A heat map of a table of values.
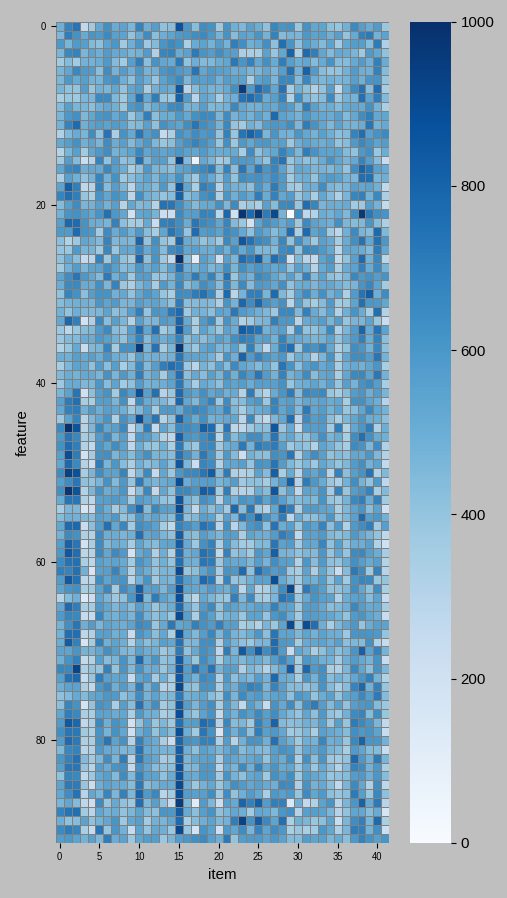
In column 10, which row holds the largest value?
36
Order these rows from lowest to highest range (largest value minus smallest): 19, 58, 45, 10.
10, 19, 58, 45
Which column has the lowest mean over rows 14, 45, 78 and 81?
3
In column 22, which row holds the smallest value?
21
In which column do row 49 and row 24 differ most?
1
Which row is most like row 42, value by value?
68
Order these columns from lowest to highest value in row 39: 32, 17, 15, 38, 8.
32, 17, 8, 38, 15
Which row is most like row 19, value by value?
83
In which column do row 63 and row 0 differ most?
29
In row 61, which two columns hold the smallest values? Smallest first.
4, 35
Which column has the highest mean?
15
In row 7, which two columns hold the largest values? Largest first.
23, 15
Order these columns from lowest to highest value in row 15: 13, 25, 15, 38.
25, 13, 38, 15
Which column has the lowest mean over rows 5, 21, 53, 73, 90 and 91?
9
